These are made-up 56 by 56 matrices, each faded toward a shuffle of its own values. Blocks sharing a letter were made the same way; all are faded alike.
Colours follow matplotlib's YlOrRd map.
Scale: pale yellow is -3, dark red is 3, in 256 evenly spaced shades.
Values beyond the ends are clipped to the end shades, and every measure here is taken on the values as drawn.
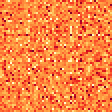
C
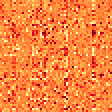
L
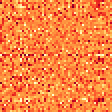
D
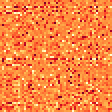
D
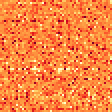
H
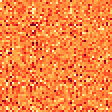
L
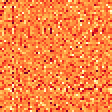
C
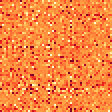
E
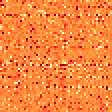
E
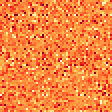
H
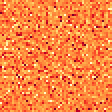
H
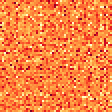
D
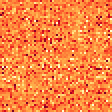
H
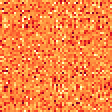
C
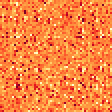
H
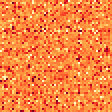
E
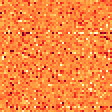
H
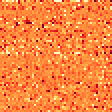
E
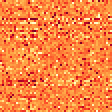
D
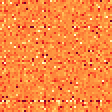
E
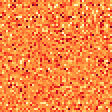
H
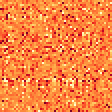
D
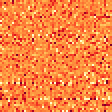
D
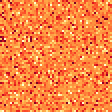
H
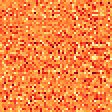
D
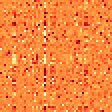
L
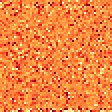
H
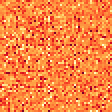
C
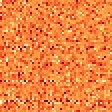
H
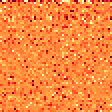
E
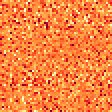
H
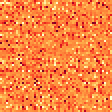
H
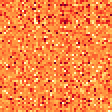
H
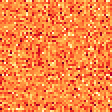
C
